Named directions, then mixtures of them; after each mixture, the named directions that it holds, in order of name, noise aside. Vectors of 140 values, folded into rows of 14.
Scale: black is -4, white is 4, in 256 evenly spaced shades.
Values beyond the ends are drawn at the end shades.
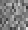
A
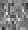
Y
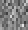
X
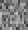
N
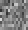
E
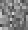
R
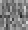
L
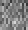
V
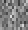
X.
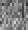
E, V.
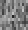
R, X, Y.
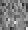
A, V, Y.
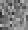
R.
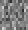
V, Y.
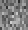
N, R.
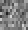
E, X.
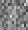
X.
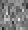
Y.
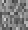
N.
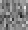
L.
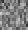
N.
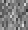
X.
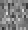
Y.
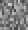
A, R.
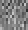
V, X.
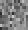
R.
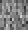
L.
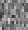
N, X, Y.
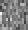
E, N, R.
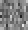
E, L, X.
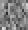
Y.
